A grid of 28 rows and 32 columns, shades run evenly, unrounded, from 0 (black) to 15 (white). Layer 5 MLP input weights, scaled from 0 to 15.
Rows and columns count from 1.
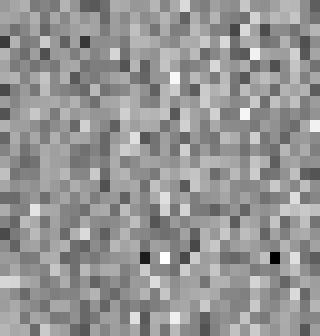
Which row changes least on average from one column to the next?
14
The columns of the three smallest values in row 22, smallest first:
28, 15, 19
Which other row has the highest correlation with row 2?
5
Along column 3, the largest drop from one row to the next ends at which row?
25
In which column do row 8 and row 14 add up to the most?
21
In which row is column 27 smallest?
3
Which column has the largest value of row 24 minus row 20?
1
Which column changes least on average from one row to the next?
6
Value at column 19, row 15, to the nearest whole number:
11
